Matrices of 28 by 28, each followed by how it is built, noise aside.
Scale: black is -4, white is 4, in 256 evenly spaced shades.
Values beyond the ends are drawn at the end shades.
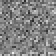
repeating columns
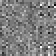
low rank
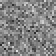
Toeplitz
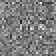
low rank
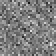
Toeplitz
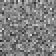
repeating columns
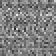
repeating columns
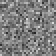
noise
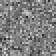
noise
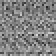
repeating columns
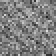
Toeplitz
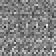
repeating columns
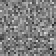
repeating columns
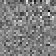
low rank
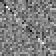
diagonal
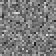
repeating columns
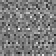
repeating columns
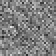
Toeplitz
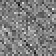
Toeplitz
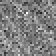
Toeplitz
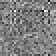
low rank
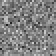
repeating columns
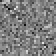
diagonal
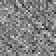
Toeplitz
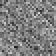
Toeplitz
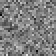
Toeplitz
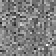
low rank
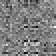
low rank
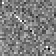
diagonal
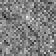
Toeplitz
